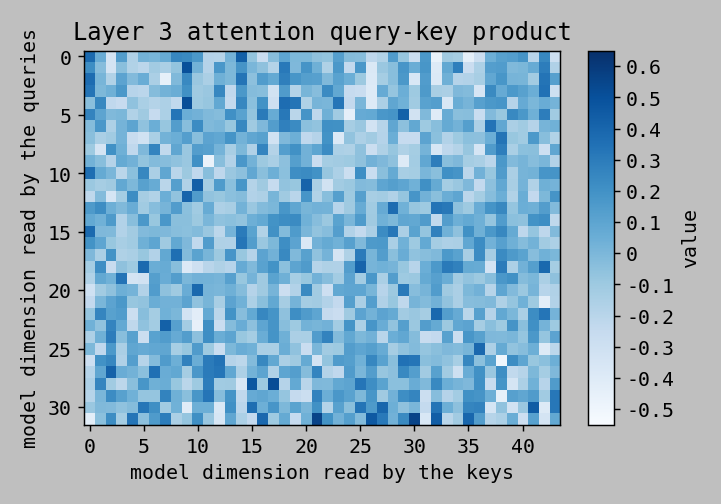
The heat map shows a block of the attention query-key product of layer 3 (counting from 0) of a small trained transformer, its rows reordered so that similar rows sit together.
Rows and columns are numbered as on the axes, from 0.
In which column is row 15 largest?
0
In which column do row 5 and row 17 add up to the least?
24
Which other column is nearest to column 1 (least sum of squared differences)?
28
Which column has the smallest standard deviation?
40
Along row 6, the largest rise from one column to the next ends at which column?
37
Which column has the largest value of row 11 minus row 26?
38
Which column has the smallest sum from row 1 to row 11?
26
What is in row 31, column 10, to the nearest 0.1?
0.2
